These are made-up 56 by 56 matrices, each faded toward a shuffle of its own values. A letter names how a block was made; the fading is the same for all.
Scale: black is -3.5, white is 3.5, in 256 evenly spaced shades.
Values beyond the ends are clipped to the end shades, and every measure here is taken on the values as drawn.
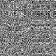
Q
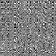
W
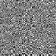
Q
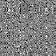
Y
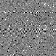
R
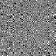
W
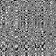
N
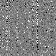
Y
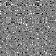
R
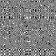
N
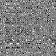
R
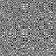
N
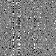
Y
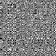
W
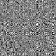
W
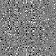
Y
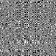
W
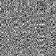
Q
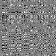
N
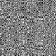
Q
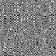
W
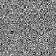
Q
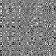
N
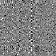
Y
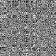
W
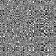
W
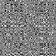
W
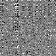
Y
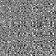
W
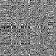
W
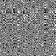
W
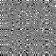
N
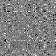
R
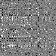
R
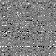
R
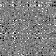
R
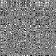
W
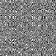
W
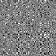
W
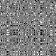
N
